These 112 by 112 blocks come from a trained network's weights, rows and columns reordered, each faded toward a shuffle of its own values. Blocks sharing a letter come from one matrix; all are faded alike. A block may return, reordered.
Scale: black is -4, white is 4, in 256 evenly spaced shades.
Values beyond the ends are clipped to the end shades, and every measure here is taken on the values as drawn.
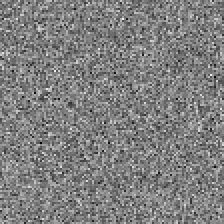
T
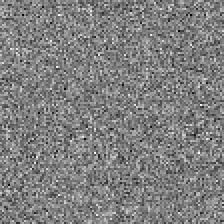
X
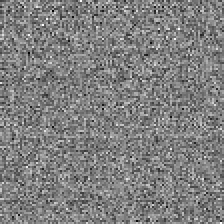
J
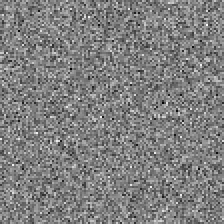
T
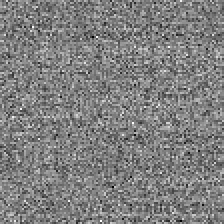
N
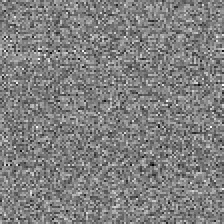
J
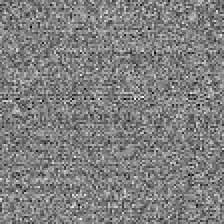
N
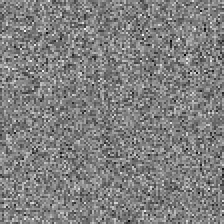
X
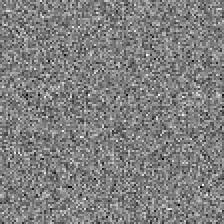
X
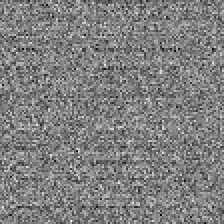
N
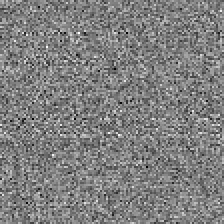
J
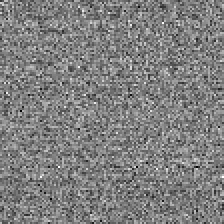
N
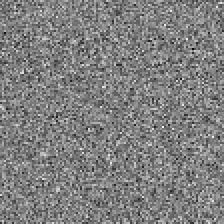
T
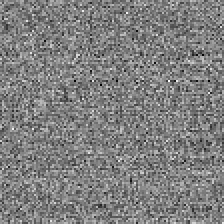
N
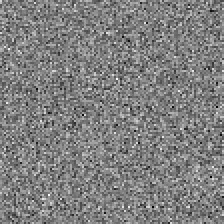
T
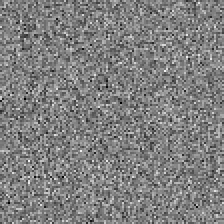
T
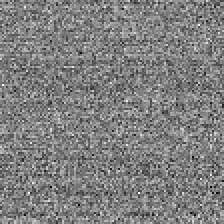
N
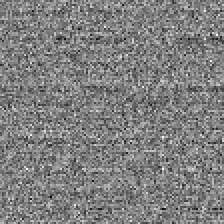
N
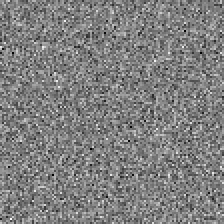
X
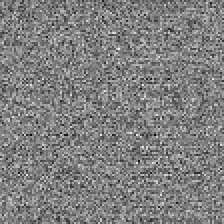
J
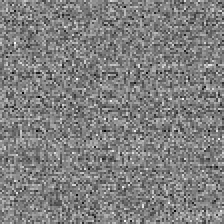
N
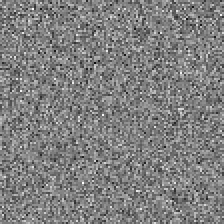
X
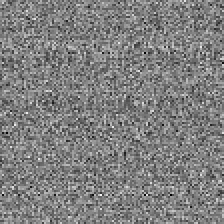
J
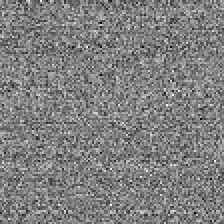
N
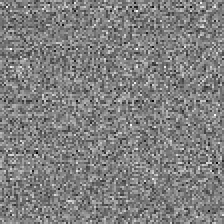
J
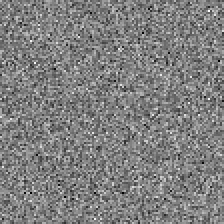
X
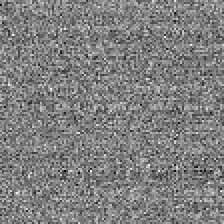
N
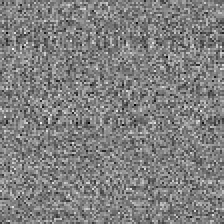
J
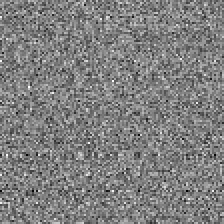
J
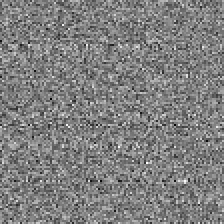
J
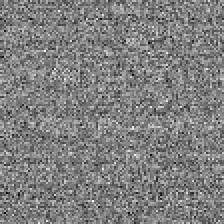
N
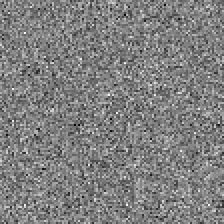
X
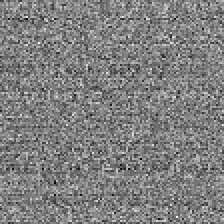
J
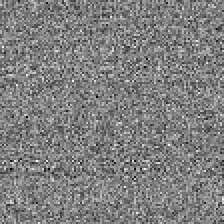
J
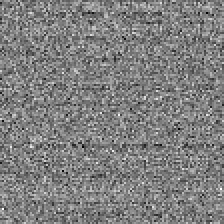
N
